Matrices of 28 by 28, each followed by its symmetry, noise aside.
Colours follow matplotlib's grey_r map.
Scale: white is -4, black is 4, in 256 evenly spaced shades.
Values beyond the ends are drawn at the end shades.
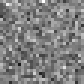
antisymmetric.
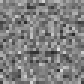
mirrored left to right.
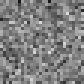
symmetric.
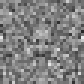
mirrored left to right.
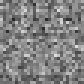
mirrored left to right.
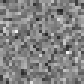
same after a half turn.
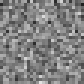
mirrored left to right.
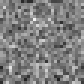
mirrored left to right.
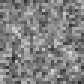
same after a half turn.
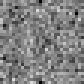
mirrored top to bottom.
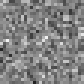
symmetric across the other diagonal.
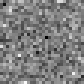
same after a half turn.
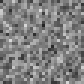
symmetric.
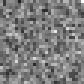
no symmetry.
